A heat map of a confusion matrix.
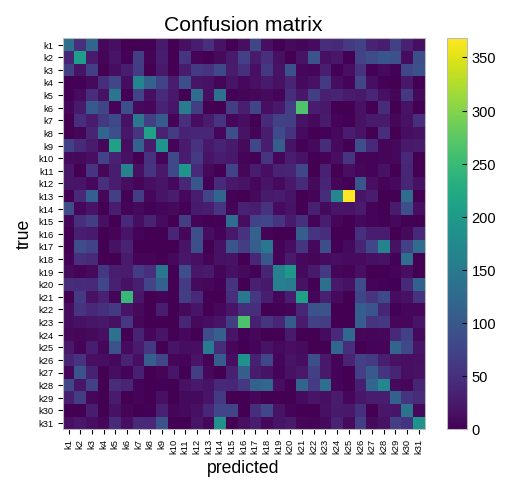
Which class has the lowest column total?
k10
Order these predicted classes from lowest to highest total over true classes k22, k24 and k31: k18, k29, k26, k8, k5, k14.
k18, k8, k29, k26, k5, k14
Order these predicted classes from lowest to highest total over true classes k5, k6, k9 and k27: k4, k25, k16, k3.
k25, k4, k16, k3
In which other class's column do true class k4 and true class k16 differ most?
k7
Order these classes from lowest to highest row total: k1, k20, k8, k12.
k12, k1, k8, k20
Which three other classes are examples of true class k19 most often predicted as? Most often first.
k20, k9, k11
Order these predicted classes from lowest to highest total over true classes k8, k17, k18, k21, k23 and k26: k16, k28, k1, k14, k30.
k1, k14, k30, k28, k16
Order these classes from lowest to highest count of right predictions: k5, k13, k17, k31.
k13, k17, k5, k31
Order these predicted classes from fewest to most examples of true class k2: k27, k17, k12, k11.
k12, k17, k11, k27
